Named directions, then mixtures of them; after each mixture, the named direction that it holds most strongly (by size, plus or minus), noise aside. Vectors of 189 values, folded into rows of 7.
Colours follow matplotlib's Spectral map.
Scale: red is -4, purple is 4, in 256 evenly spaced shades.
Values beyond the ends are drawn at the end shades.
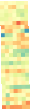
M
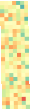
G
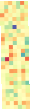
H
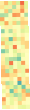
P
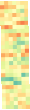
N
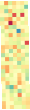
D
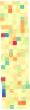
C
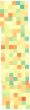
G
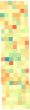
P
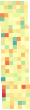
C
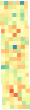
P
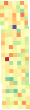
H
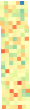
P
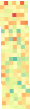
P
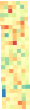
C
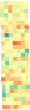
M
